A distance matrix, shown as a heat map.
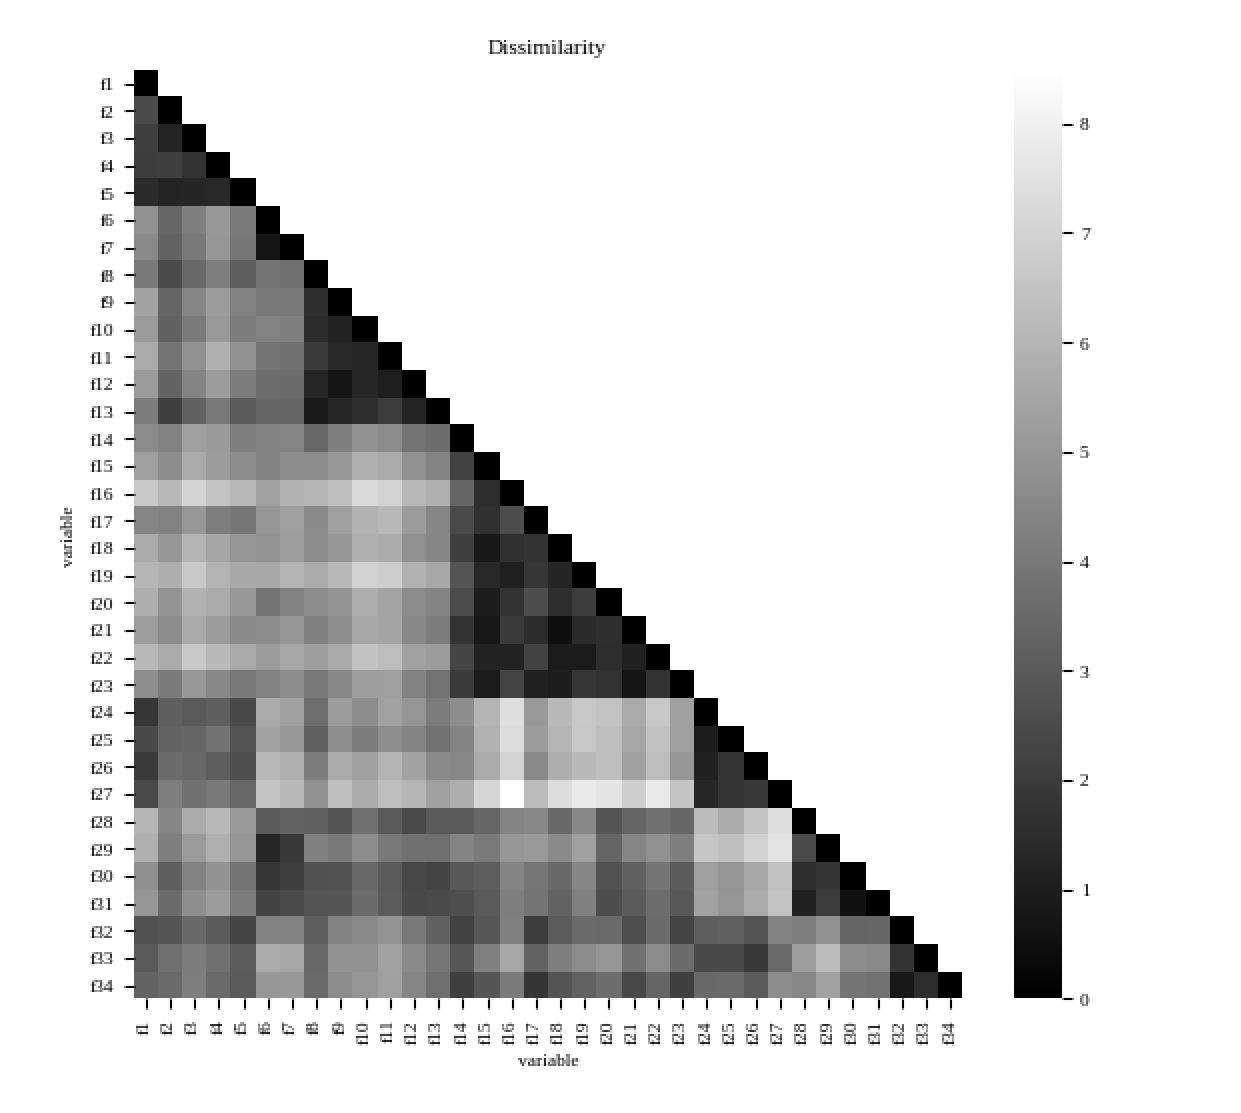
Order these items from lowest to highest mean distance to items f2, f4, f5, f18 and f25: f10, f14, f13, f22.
f13, f14, f10, f22
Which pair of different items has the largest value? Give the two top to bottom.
f16, f27
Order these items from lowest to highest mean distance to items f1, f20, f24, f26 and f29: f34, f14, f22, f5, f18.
f5, f34, f14, f18, f22
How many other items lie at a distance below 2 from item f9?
5
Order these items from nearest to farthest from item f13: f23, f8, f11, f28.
f8, f11, f28, f23
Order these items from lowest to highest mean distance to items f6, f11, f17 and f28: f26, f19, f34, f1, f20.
f20, f34, f19, f1, f26
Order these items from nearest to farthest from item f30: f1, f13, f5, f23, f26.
f13, f23, f5, f1, f26
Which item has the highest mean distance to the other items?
f27
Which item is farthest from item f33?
f29
